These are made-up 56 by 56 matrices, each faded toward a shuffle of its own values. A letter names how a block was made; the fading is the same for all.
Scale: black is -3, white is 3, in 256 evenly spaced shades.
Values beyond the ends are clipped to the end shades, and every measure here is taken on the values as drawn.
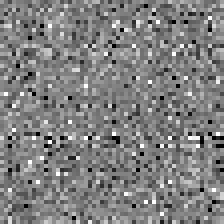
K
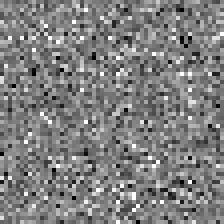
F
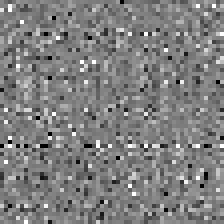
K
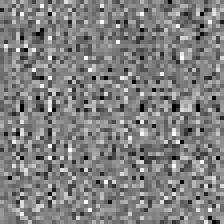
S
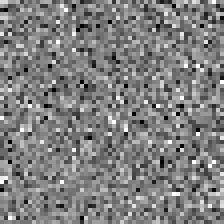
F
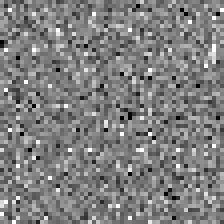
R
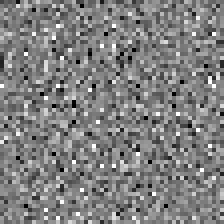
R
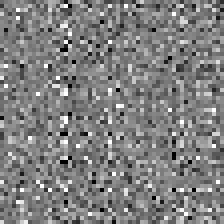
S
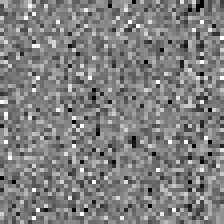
R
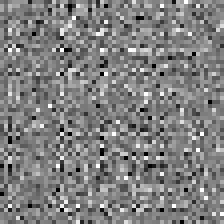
S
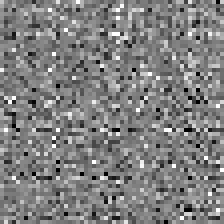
K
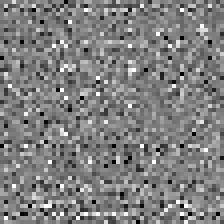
K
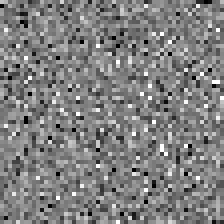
R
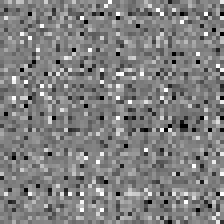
K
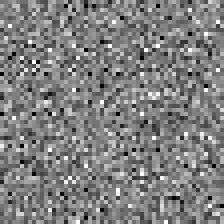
F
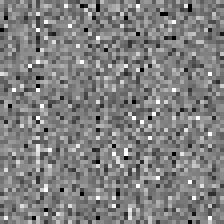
R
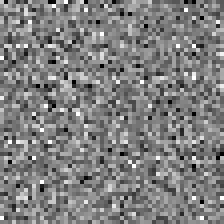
F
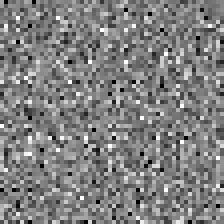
F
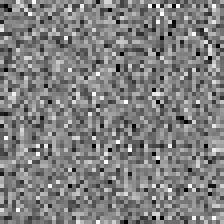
F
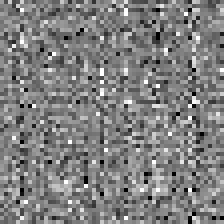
S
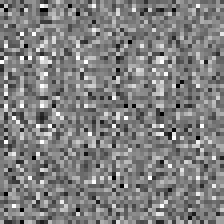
S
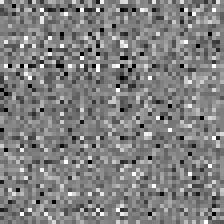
K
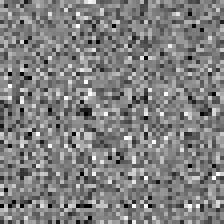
S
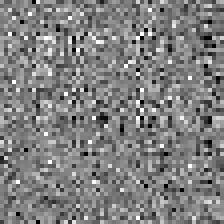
S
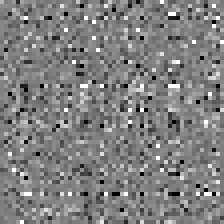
K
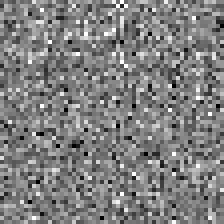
F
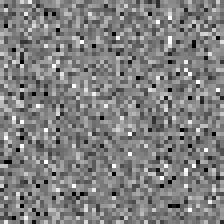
R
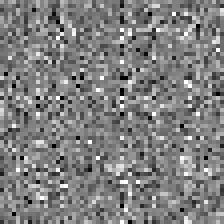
S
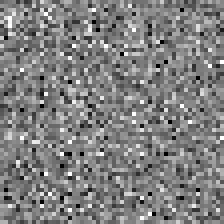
F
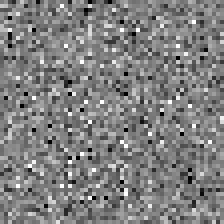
R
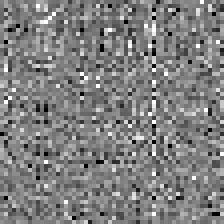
S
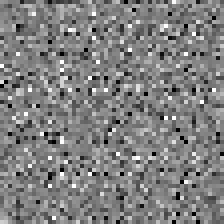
K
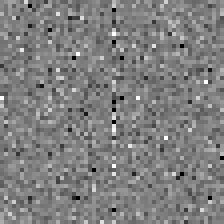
R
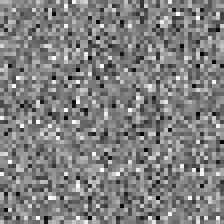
F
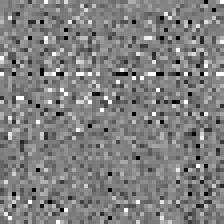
K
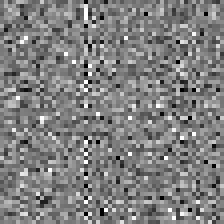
S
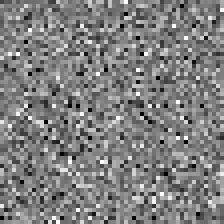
F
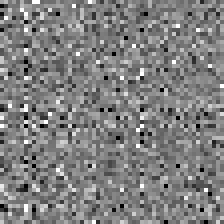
S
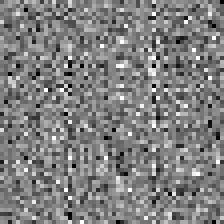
S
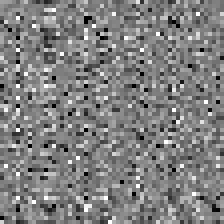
S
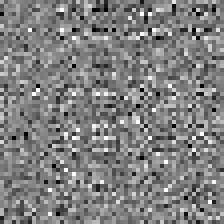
S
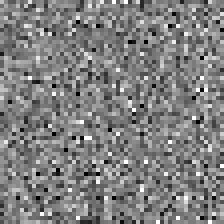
F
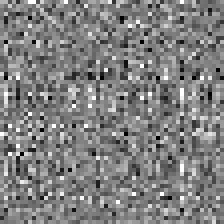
S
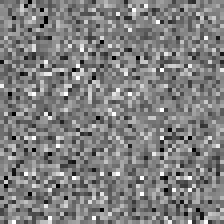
F
